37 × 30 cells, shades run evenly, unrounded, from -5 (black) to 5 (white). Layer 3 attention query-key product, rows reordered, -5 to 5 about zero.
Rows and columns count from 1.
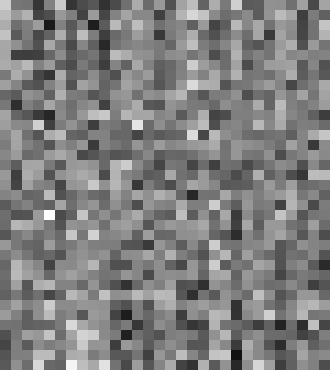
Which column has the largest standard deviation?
5
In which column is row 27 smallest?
30
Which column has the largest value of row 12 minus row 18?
10
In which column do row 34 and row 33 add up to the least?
28
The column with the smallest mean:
22
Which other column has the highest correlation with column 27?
14
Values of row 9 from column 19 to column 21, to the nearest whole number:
2 2 -2
